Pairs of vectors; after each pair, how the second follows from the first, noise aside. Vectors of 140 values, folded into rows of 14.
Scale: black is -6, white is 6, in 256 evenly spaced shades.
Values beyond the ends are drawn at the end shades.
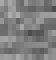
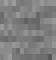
wrapped around, shrunk.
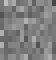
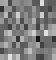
wrapped around, scaled up.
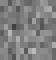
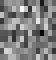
reversed, scaled up.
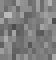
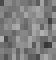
reversed, negated.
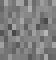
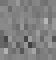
wrapped around, partly zeroed.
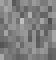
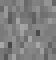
wrapped around, partly zeroed.
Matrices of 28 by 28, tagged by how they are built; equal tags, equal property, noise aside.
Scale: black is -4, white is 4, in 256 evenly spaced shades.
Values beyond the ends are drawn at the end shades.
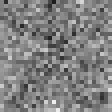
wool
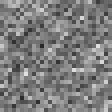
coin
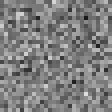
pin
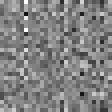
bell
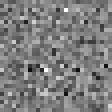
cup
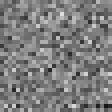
cup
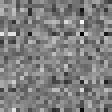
bell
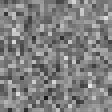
pin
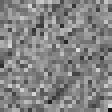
coin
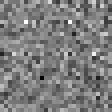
cup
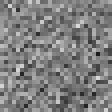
coin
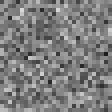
pin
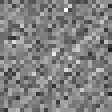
coin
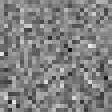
pin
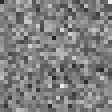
pin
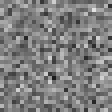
pin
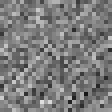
coin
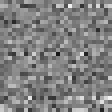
cup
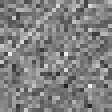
coin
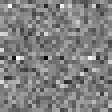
cup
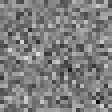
pin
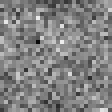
wool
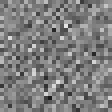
coin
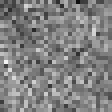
wool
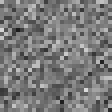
coin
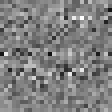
cup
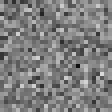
pin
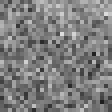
wool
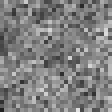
wool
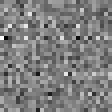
cup
